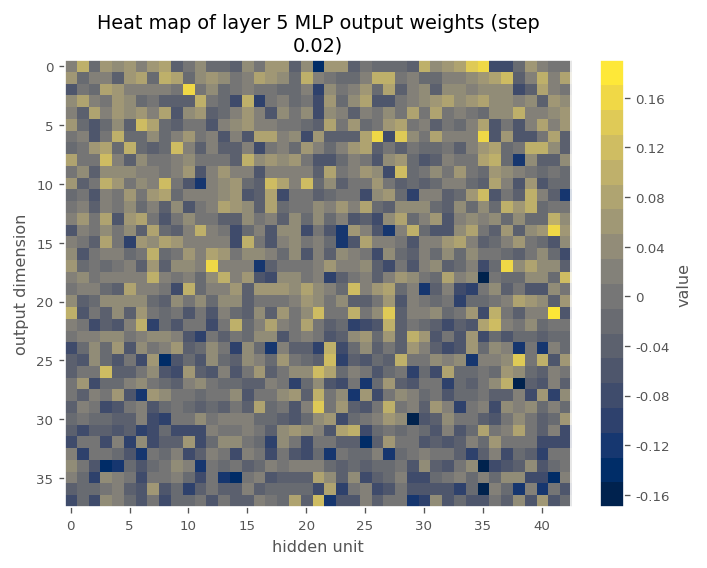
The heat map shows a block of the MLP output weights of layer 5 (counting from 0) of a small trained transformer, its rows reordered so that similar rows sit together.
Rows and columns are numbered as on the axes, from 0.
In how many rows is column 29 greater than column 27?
13
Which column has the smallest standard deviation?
18
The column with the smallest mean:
23
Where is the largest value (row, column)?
21, 41
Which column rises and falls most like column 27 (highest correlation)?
6
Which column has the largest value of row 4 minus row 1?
38
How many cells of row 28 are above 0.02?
12
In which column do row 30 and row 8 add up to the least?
29
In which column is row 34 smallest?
35
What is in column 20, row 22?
0.08
